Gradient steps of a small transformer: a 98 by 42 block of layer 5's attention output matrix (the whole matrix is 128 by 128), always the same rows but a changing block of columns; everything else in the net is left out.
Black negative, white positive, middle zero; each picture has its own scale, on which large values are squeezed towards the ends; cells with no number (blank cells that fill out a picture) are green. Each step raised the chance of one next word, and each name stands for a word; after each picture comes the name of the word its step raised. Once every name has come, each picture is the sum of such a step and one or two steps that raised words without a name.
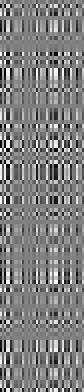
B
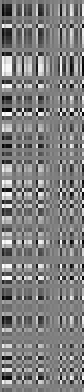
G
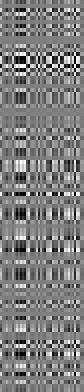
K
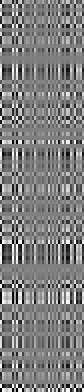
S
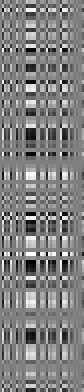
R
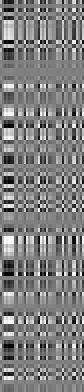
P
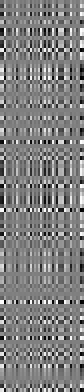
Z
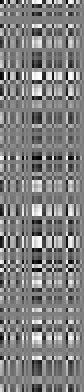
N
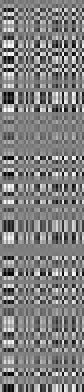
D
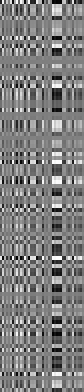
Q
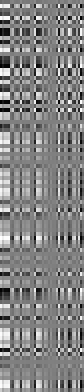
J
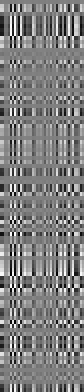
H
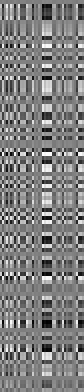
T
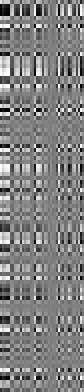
G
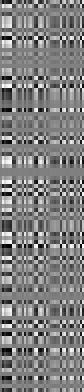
Q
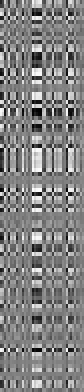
J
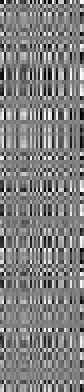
N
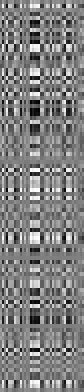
J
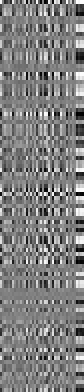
N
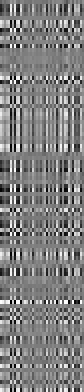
Z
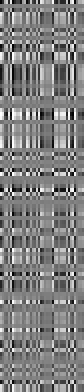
N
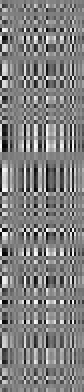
H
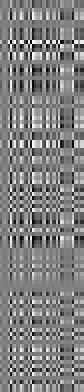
P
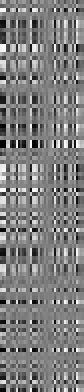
B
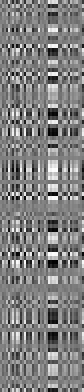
R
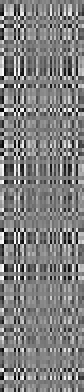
G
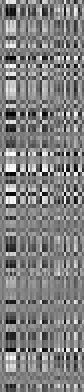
T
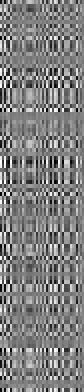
Q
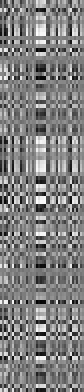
Z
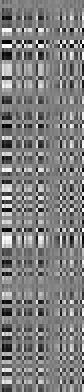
P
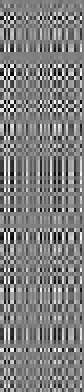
J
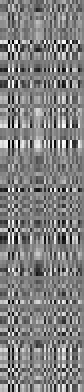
P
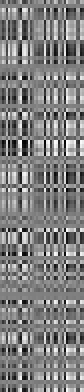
B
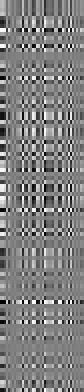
Z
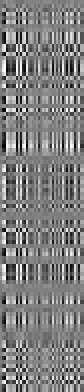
G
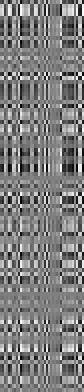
T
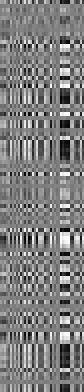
P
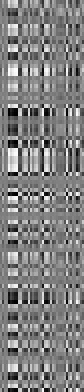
S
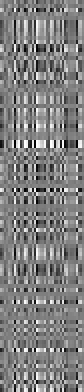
B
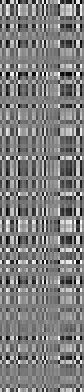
N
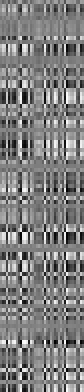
D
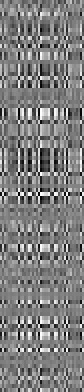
Q
